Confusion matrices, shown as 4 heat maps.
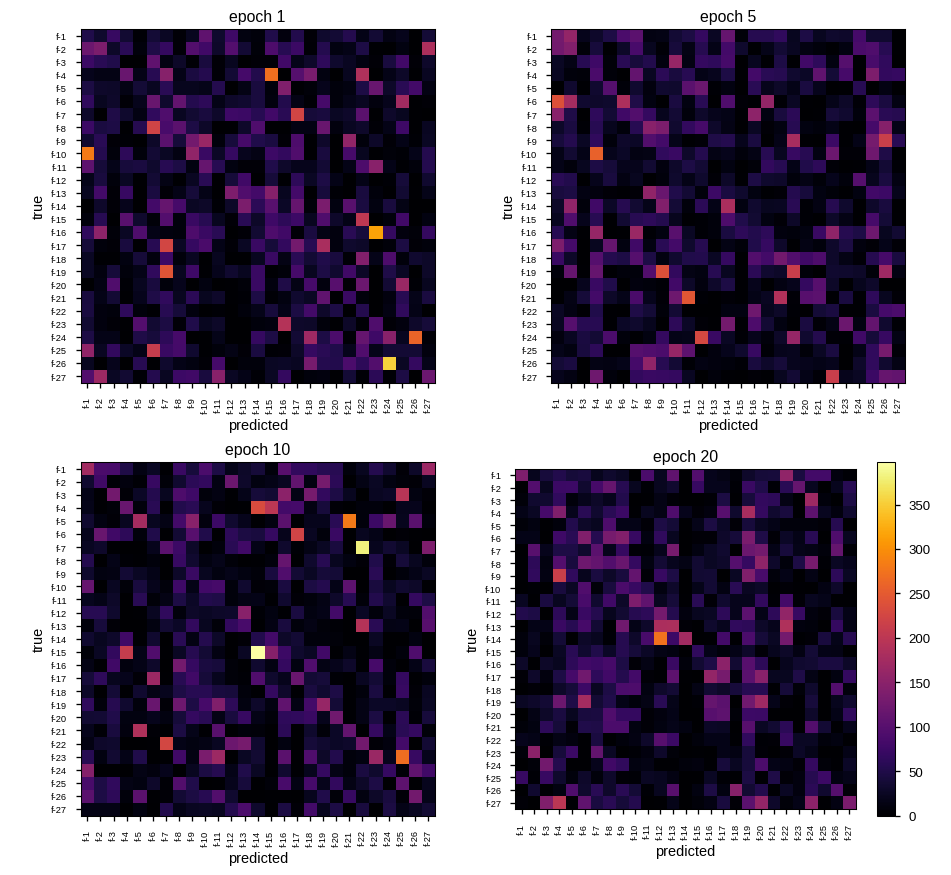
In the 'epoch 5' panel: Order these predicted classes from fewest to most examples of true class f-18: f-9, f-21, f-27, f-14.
f-9, f-27, f-14, f-21
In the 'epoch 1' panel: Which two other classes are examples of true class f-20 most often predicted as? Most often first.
f-25, f-22
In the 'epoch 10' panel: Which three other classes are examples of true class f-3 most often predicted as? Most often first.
f-25, f-16, f-18
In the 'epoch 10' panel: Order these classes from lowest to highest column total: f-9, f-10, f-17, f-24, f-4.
f-24, f-4, f-17, f-10, f-9
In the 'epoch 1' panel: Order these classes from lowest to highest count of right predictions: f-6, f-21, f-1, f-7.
f-1, f-21, f-7, f-6
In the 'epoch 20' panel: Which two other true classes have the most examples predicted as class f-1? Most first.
f-25, f-12
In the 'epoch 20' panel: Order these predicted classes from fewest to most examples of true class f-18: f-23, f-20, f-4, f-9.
f-23, f-4, f-20, f-9
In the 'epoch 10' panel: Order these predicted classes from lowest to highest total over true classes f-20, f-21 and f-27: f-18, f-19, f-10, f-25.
f-19, f-10, f-25, f-18
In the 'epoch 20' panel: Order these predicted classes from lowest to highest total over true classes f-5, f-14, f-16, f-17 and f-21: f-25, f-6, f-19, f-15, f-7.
f-15, f-25, f-7, f-6, f-19
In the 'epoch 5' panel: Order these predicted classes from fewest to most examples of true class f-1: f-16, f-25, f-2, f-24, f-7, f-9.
f-9, f-25, f-16, f-24, f-7, f-2
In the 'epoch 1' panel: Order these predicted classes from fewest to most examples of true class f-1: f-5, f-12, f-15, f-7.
f-5, f-7, f-15, f-12
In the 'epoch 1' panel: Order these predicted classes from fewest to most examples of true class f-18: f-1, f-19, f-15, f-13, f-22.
f-13, f-1, f-19, f-15, f-22
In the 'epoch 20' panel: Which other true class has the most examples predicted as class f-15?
f-1
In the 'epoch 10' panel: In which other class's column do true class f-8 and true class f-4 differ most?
f-14
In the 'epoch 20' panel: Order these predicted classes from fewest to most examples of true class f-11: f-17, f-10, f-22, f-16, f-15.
f-16, f-17, f-15, f-22, f-10
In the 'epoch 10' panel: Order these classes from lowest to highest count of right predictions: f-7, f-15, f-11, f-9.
f-11, f-9, f-7, f-15
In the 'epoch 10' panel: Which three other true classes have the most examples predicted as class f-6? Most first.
f-17, f-19, f-15
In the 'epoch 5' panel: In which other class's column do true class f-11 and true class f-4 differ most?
f-25
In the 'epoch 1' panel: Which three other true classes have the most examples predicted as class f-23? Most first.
f-16, f-11, f-5
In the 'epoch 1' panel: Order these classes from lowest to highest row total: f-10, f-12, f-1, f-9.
f-12, f-1, f-9, f-10
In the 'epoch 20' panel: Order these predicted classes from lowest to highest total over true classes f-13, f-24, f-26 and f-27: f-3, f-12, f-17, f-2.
f-2, f-17, f-12, f-3
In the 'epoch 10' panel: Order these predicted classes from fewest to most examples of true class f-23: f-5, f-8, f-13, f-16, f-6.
f-6, f-13, f-5, f-8, f-16
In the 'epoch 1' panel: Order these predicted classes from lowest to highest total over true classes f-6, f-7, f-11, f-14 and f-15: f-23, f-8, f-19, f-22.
f-23, f-8, f-19, f-22
